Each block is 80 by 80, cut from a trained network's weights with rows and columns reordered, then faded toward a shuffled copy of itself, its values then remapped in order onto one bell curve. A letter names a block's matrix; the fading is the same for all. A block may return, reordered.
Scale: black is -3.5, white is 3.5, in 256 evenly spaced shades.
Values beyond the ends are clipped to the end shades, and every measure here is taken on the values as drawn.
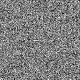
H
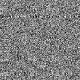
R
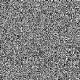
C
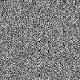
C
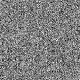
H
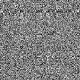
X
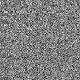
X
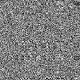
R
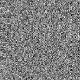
C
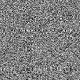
R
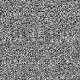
X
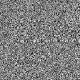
R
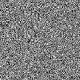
C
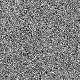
H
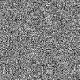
R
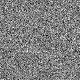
H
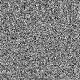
H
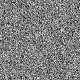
H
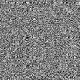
X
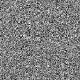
C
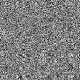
R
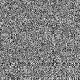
X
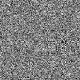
C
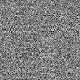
X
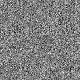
H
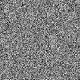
C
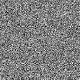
R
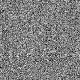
H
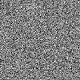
C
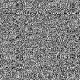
X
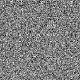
R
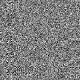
C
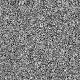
H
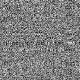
X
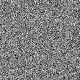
H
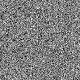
H
